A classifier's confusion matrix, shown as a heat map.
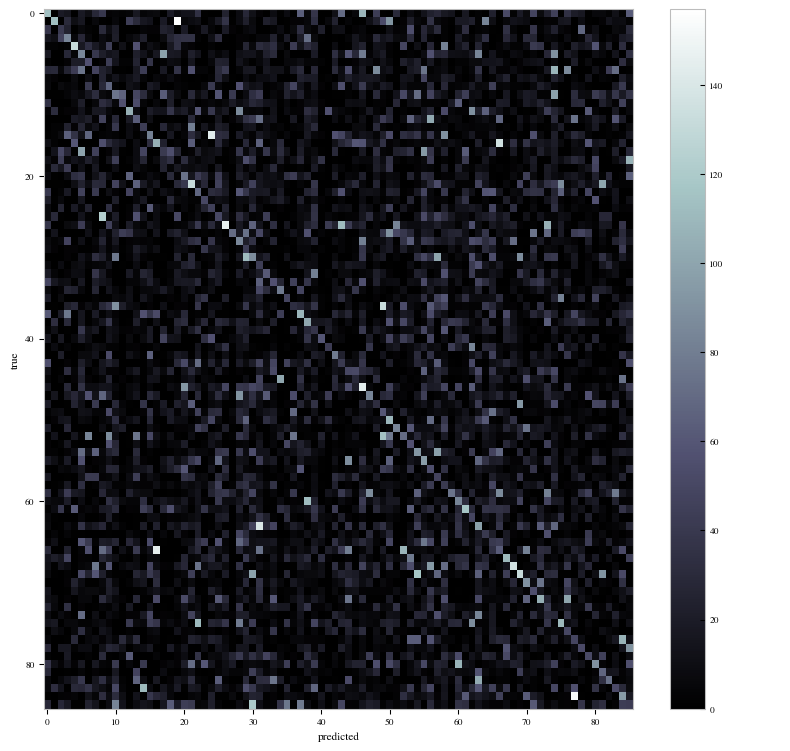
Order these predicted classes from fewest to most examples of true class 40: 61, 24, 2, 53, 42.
42, 2, 53, 61, 24
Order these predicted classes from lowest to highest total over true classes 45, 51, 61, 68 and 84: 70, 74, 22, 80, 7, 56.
80, 74, 7, 22, 56, 70
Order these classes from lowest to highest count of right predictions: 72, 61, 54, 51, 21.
51, 54, 72, 61, 21
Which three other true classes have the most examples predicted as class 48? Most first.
7, 80, 0
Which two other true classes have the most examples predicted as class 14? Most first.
83, 37
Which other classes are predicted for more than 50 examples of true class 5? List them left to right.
17, 44, 46, 56, 63, 74
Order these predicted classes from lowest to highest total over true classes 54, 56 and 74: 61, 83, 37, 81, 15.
81, 61, 83, 15, 37
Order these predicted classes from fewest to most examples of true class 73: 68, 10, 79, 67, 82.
68, 10, 82, 67, 79
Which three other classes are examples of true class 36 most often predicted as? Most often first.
49, 10, 56
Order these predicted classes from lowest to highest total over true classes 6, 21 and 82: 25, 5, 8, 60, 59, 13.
59, 60, 8, 5, 25, 13
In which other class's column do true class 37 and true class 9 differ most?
3
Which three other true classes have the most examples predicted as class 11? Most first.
10, 27, 77
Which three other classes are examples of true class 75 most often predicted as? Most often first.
22, 62, 28
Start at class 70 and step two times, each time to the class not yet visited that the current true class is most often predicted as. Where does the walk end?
76
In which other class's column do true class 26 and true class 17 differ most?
43
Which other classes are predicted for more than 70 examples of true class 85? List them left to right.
10, 30, 35, 37
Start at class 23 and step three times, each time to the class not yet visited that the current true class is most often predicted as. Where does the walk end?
38
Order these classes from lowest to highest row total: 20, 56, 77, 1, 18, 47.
56, 77, 18, 20, 1, 47
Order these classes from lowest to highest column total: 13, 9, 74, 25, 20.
20, 13, 9, 25, 74
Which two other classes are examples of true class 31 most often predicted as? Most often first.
63, 62
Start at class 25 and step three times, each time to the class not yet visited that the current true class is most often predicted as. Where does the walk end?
44
